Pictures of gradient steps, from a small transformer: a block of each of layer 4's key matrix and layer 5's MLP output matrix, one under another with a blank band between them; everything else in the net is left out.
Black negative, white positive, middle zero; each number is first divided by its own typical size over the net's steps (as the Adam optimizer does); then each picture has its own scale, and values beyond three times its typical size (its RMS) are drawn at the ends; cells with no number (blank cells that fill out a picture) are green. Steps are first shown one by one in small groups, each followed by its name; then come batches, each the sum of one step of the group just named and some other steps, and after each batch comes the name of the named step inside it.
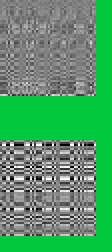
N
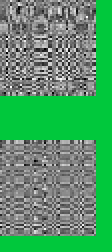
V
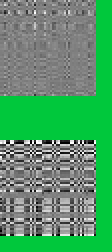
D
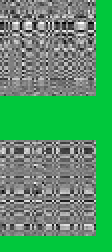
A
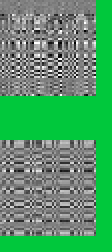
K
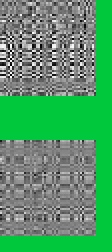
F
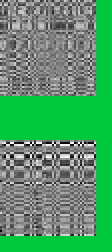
D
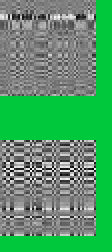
N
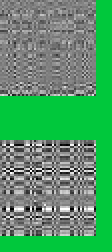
N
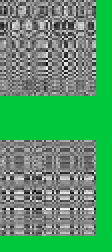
A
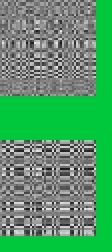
K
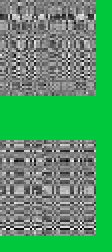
V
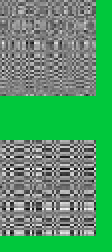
K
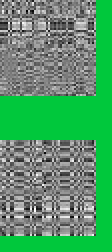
D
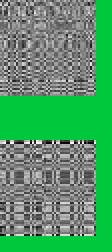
D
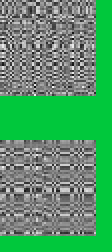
F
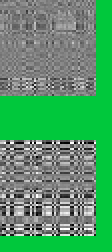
D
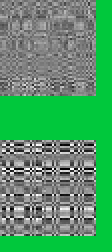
N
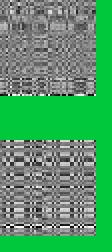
V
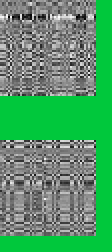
F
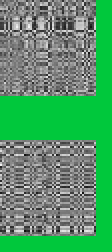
A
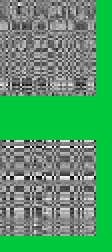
V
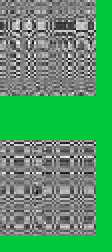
A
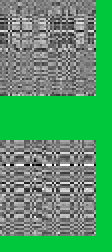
V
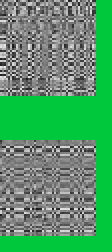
F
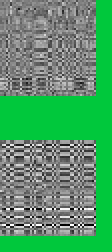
V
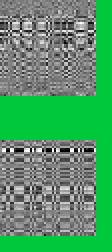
A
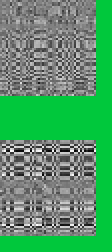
V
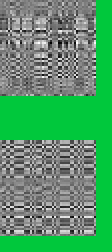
K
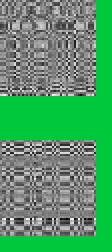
N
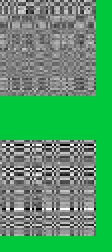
N
